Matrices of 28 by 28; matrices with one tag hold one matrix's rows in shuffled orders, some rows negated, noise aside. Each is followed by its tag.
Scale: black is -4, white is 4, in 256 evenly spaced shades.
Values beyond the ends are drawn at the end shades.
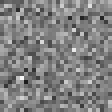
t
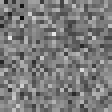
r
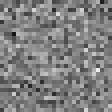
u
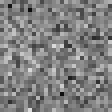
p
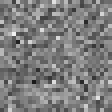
u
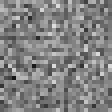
u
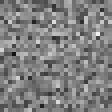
u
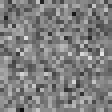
t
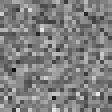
u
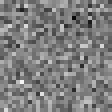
t
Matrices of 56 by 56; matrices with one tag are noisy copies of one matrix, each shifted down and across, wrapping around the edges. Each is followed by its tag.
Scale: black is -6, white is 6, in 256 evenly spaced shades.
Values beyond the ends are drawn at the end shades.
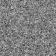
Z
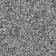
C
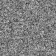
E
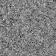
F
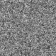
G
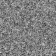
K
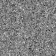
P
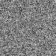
E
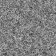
F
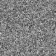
G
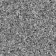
F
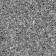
F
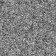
F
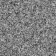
K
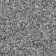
G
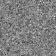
C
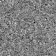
F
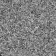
C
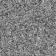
G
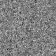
P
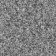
F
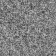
K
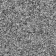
C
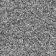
G
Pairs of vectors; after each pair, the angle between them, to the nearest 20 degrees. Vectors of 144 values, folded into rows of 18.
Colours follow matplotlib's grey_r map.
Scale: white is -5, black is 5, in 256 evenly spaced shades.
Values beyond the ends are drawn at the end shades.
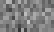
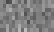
160 degrees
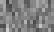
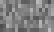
60 degrees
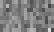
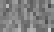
20 degrees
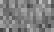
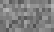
120 degrees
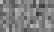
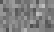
160 degrees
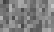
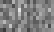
80 degrees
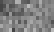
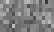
100 degrees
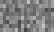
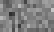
80 degrees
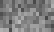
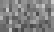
120 degrees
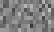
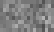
100 degrees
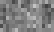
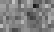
140 degrees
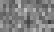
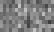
20 degrees
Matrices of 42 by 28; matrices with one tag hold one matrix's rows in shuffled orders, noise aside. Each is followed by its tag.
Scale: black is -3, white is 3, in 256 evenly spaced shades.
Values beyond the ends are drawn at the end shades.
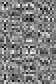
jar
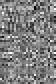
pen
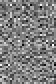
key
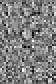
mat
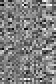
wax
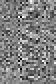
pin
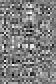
jar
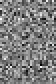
key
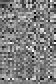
pen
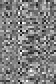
pin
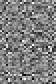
mat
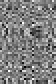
mat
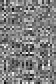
jar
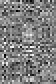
jar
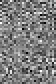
key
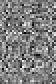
mat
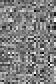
pen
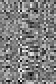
pin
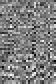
pen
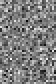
key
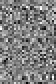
key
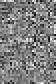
pen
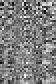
wax
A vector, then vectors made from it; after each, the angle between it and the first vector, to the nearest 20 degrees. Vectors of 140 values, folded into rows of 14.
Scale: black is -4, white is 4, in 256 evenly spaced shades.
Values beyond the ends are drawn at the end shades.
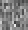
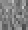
80 degrees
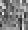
100 degrees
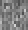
20 degrees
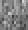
120 degrees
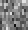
140 degrees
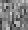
160 degrees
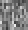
20 degrees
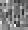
40 degrees
